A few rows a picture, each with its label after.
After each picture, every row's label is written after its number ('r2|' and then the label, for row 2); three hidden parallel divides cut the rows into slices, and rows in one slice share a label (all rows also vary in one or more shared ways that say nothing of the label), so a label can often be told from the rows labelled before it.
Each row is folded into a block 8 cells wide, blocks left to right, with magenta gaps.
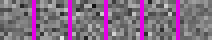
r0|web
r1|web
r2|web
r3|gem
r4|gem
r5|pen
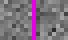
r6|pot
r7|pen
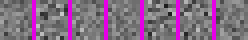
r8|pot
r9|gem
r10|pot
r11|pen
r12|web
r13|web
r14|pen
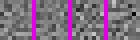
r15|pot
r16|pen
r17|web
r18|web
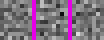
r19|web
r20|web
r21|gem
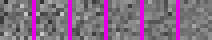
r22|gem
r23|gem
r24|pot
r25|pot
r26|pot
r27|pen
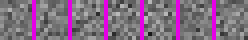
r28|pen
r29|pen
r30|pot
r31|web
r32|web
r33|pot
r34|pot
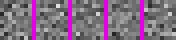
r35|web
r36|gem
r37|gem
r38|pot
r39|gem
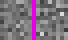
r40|pot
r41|gem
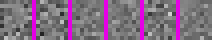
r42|pot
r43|web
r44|pen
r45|pen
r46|gem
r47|pen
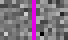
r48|gem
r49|web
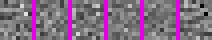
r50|gem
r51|pot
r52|gem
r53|pen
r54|pen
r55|web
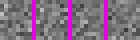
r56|pot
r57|pot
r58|pot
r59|pen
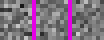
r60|web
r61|pot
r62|gem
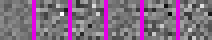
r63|pot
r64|gem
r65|gem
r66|pen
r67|web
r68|gem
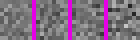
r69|pen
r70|pen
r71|pot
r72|web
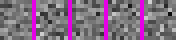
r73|pen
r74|gem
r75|web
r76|web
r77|web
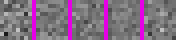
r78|web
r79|pen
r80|pot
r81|pot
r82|pot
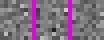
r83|gem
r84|pot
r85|pot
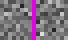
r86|web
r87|gem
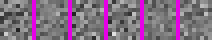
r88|gem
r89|pot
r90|web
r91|gem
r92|pot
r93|gem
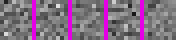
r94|gem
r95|gem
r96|pen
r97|web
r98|pot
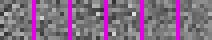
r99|web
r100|pot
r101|gem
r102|gem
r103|pen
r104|pot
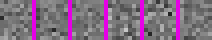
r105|pen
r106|pot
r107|pot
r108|pen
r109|web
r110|pen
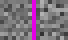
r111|pot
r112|web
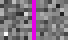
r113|gem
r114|web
